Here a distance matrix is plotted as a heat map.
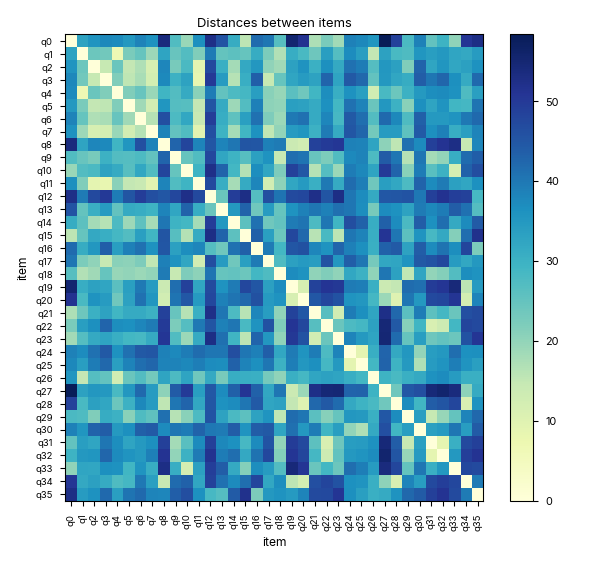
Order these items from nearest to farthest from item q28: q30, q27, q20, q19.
q20, q19, q27, q30
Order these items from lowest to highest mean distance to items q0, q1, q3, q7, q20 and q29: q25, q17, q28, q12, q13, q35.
q17, q28, q13, q25, q35, q12
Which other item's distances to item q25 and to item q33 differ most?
q24
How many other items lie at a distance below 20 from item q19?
5
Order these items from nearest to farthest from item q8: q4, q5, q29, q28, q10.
q28, q4, q5, q29, q10
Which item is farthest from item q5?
q12
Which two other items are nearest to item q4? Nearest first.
q1, q26
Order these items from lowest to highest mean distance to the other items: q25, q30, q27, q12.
q25, q30, q27, q12
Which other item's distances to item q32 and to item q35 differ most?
q31
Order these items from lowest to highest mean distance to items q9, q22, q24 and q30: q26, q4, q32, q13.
q32, q26, q4, q13
